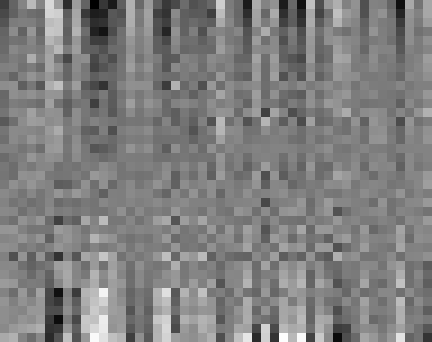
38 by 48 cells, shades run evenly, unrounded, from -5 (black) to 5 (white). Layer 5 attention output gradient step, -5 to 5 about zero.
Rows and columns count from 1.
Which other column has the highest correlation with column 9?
7
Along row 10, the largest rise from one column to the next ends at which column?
20
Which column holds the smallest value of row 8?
11
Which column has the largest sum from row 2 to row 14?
6
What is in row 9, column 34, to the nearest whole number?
-2
